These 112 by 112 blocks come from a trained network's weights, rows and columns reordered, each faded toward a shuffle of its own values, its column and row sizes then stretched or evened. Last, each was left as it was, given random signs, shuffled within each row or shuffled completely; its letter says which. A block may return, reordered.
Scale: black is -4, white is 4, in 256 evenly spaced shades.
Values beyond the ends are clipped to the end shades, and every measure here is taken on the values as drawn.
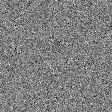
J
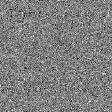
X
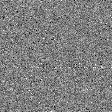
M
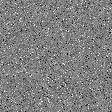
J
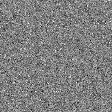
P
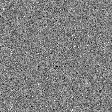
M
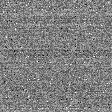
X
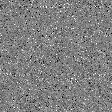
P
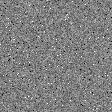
J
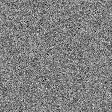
J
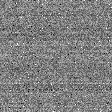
X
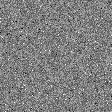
J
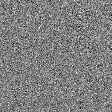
M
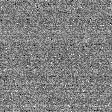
X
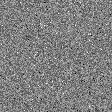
J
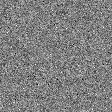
J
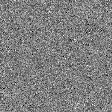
M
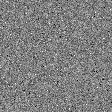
J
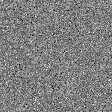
J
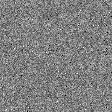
M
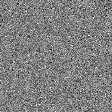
M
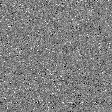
P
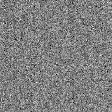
X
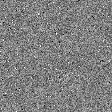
M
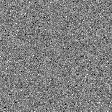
P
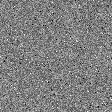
J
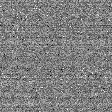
X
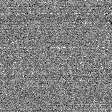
P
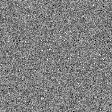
M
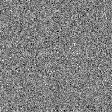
X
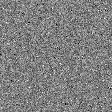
P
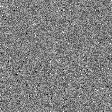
M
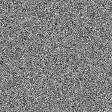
P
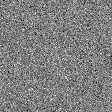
J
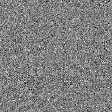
X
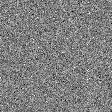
J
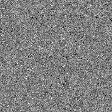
X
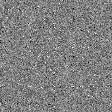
M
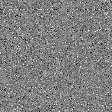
M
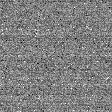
X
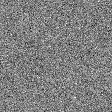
J
